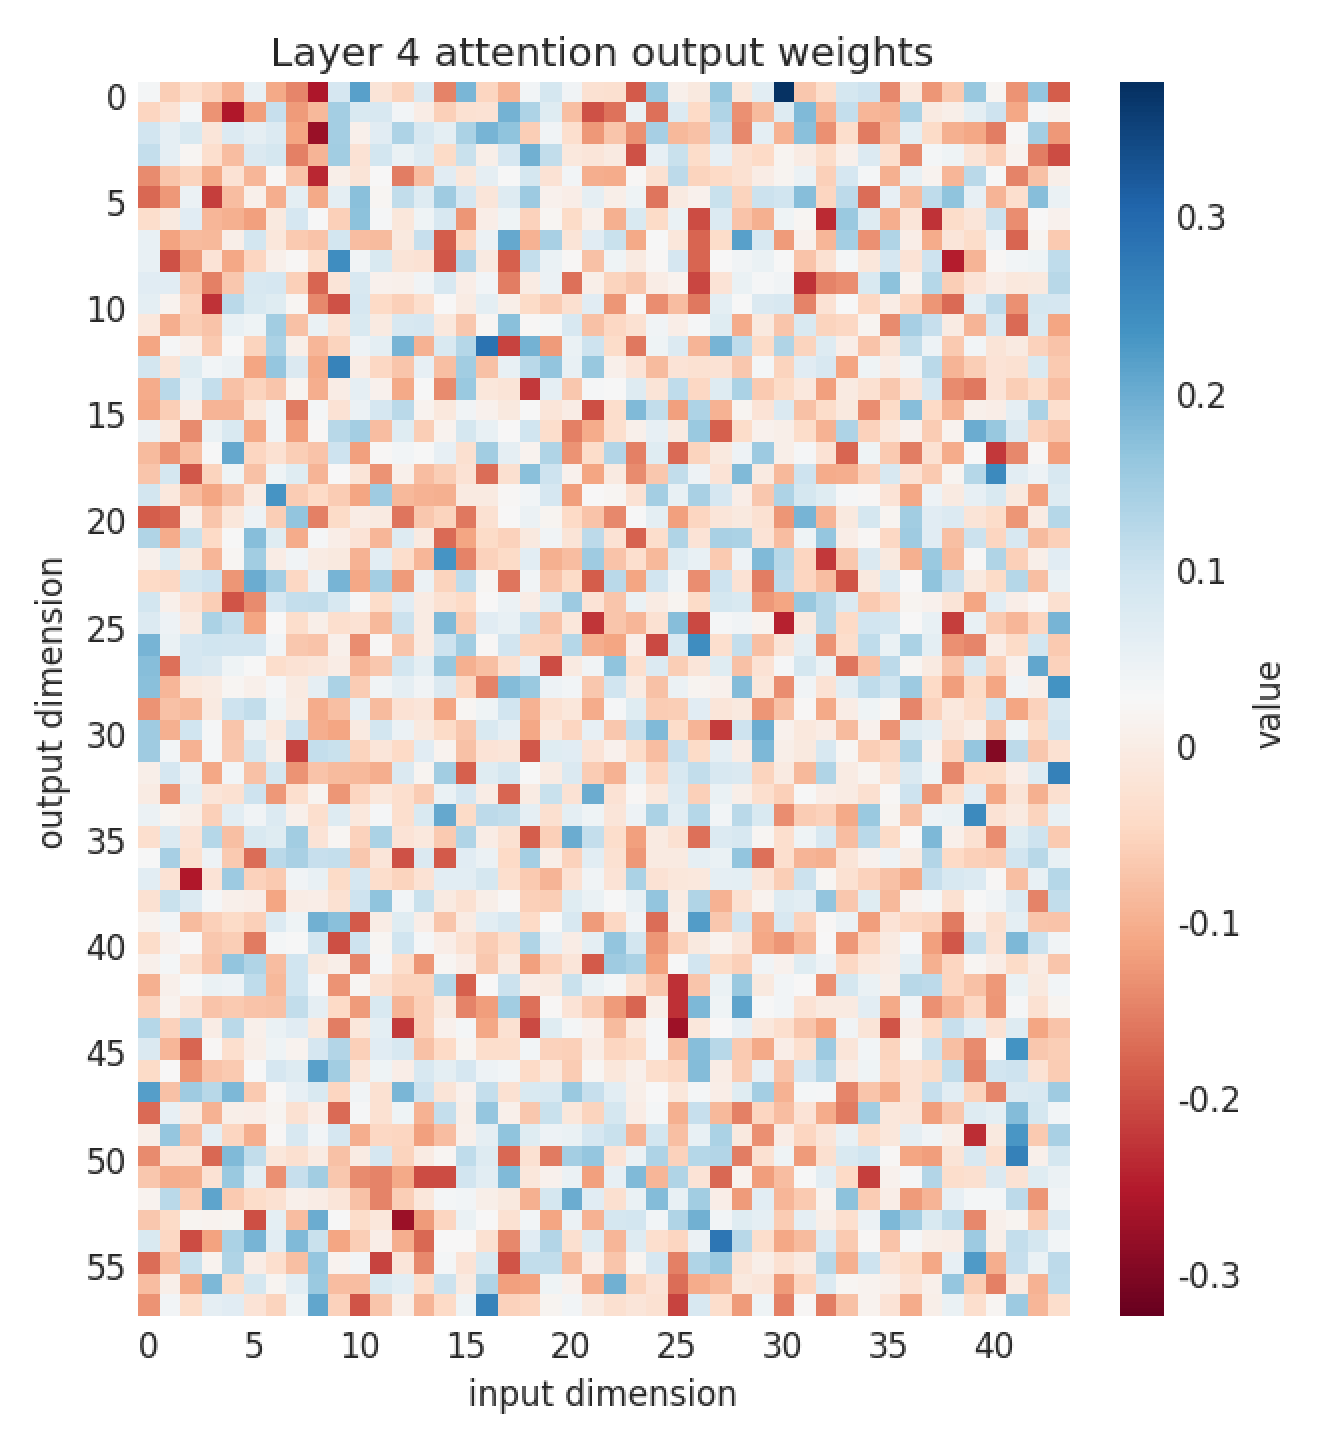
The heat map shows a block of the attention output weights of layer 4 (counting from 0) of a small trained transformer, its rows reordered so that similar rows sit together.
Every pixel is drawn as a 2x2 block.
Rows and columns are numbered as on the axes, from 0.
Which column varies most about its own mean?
26
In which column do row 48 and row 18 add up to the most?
40
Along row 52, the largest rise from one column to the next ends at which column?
3
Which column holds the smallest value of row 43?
25
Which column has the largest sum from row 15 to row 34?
28
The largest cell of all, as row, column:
0, 30
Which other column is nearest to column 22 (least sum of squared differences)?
35
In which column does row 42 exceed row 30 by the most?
27
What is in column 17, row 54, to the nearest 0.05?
-0.15
